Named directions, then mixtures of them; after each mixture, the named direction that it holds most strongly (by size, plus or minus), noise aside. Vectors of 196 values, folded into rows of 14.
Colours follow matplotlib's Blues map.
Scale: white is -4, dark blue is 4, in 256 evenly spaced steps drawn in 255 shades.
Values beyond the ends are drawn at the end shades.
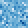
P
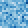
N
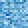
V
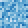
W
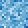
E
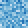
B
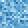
V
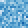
P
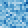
N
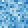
N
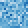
N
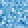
P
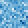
P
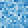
W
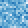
N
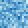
N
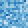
V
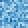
W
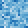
E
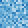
B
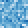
W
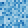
V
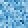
P
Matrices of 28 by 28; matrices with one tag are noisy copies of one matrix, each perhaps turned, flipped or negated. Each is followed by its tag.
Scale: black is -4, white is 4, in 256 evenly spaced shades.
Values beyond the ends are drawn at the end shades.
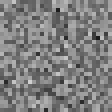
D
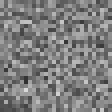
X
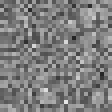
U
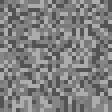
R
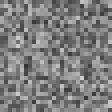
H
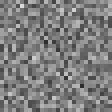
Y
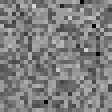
H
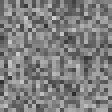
H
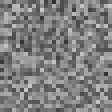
D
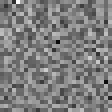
Y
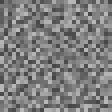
Y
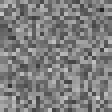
X
